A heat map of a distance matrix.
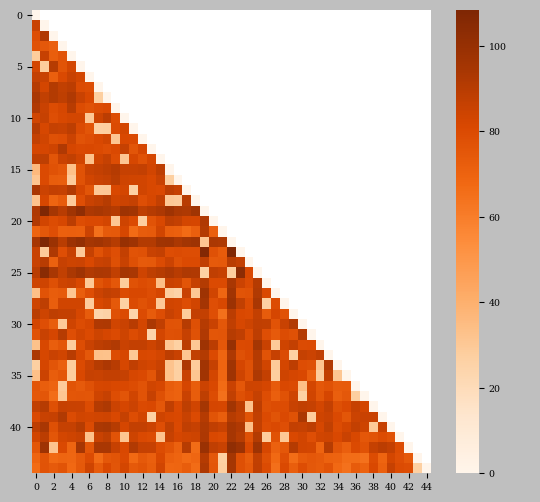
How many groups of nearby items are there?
11
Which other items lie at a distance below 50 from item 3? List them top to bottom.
30, 36, 37
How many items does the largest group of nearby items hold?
9
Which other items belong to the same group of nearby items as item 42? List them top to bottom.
2
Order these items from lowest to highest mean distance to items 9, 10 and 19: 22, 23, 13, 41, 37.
41, 22, 37, 13, 23
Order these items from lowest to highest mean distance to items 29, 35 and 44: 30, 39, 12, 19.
39, 12, 30, 19
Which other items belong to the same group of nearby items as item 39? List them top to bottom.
13, 31
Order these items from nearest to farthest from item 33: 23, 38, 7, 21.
7, 21, 23, 38
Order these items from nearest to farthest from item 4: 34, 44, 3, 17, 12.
34, 44, 3, 12, 17
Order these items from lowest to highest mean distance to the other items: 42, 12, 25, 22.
12, 42, 25, 22
